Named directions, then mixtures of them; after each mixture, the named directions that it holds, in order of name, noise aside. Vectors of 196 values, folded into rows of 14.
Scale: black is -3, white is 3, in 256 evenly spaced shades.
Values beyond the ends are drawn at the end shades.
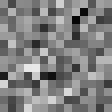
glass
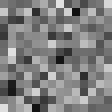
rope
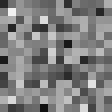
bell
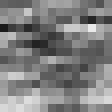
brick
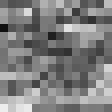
brick, rope.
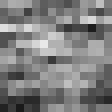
brick.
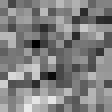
brick, glass.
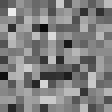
bell, glass.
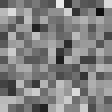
bell, rope.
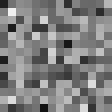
bell.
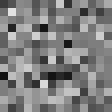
bell, glass.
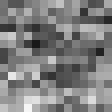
brick, glass.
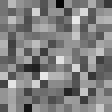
glass, rope.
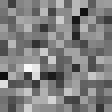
glass.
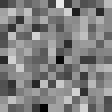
bell, rope.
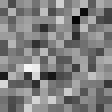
glass.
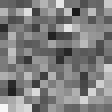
brick, rope.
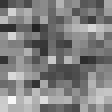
bell, brick.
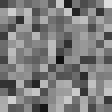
bell, rope.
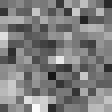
brick, rope.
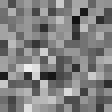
glass.
